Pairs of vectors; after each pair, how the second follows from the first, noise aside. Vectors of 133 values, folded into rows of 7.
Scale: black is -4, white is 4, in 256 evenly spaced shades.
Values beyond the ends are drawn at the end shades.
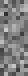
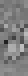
reversed, partly zeroed.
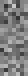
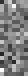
wrapped around, negated.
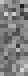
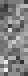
reversed, negated.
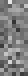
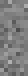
shrunk.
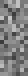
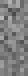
shrunk.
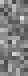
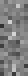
reversed, partly zeroed.
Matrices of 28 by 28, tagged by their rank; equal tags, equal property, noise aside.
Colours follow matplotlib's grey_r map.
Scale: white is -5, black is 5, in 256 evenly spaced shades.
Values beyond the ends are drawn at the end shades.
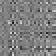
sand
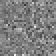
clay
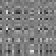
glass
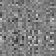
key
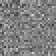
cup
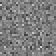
clay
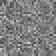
key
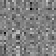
sand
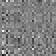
sand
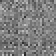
cup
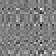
glass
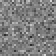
clay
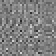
key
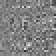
cup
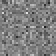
key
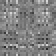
glass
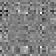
key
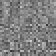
key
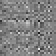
sand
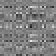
glass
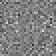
cup
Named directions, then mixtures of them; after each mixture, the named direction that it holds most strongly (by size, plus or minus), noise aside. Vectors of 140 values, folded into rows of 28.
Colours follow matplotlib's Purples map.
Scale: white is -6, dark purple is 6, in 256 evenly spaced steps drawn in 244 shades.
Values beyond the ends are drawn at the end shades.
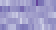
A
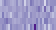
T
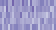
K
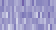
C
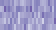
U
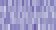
K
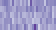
K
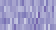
U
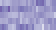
A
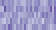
U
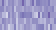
C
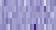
T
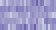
A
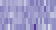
T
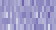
C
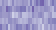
A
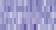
T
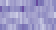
A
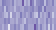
C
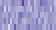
U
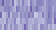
U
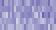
C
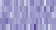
T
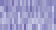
U
